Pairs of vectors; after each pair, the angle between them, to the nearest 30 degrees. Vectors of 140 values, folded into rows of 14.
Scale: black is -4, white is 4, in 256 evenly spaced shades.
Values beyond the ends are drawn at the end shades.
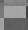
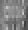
60 degrees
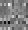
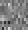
30 degrees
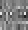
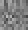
90 degrees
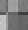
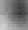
60 degrees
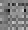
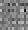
30 degrees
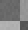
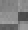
120 degrees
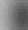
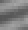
90 degrees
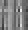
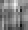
120 degrees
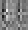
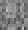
60 degrees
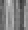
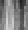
30 degrees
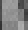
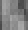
30 degrees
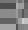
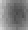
90 degrees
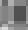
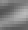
120 degrees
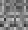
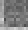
60 degrees
